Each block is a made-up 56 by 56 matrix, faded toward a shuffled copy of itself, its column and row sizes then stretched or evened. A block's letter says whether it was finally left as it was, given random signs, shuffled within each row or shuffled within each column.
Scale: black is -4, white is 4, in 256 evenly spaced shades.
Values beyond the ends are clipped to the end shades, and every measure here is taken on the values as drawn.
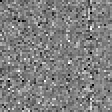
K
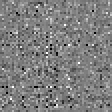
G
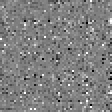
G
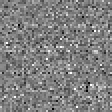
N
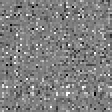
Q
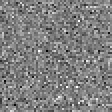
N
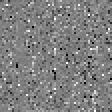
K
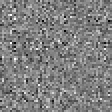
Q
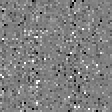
K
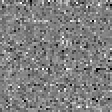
N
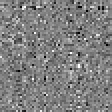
Q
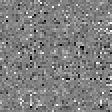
Q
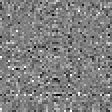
Q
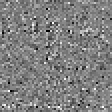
G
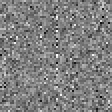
K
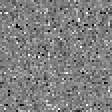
N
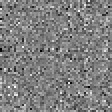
Q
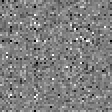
G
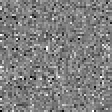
G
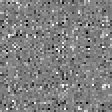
Q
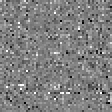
Q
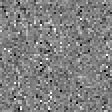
K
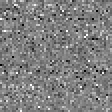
N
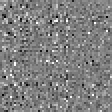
Q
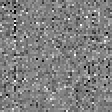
K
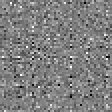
Q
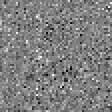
K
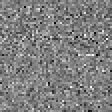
N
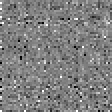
Q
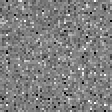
K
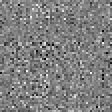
Q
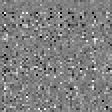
Q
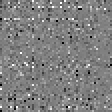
G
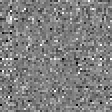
Q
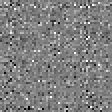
Q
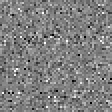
N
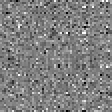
Q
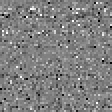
N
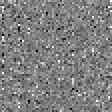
K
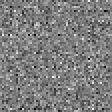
G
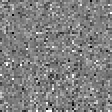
G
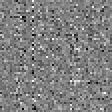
G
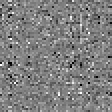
Q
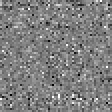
G
